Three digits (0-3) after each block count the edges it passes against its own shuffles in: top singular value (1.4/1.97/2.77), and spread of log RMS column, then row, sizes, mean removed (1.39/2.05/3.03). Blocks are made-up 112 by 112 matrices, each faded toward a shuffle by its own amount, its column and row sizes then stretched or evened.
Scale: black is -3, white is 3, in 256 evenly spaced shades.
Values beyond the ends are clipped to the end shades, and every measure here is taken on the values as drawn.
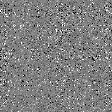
1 2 2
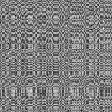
3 2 2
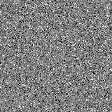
1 0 1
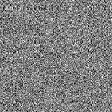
2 1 0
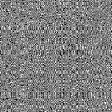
3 2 0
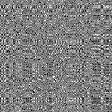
3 1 2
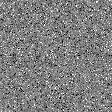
0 0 0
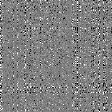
2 3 2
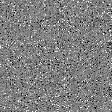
1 1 1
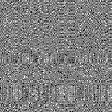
3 0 0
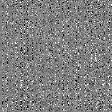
1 3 2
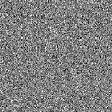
2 1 1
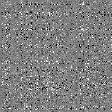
0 3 3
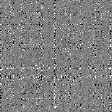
2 3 2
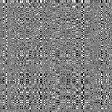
3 3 3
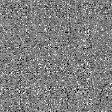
1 2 2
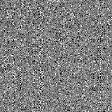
2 2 0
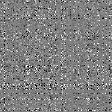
0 3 3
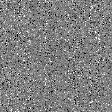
0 2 0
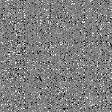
2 2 2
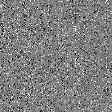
1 2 0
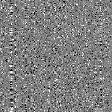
2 2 0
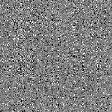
2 2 1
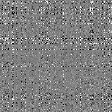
2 3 3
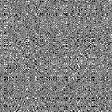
3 2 2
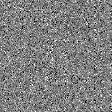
1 2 0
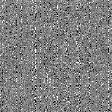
2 3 0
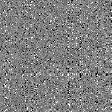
2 2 0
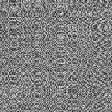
3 0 1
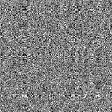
2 1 2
